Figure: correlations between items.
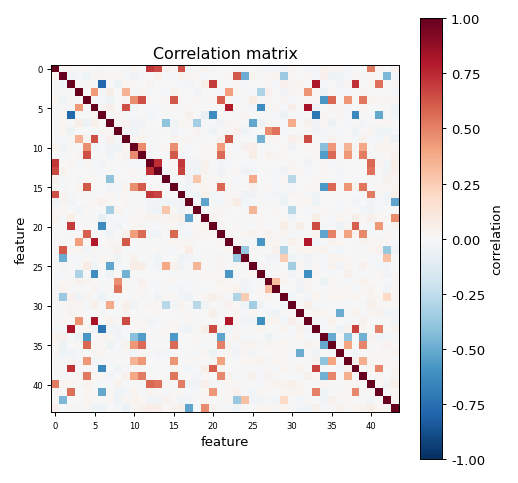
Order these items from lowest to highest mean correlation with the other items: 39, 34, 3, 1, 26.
34, 26, 1, 3, 39
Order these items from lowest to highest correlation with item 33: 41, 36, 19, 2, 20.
36, 19, 41, 20, 2
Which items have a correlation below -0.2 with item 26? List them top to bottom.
3, 5, 9, 22, 32
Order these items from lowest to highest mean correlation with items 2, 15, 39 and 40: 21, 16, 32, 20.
32, 16, 20, 21
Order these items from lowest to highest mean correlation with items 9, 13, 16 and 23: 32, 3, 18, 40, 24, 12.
24, 18, 3, 32, 40, 12
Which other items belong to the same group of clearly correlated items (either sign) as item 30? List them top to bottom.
7, 14, 18, 25
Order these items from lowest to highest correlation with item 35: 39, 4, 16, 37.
16, 37, 39, 4
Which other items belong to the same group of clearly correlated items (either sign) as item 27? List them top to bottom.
8, 28
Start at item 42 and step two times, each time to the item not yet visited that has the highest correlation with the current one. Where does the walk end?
29
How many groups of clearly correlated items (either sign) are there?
9
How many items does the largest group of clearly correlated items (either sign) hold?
9
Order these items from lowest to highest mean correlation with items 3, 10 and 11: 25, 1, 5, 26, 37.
26, 1, 25, 5, 37
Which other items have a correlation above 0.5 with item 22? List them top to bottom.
5, 9, 32
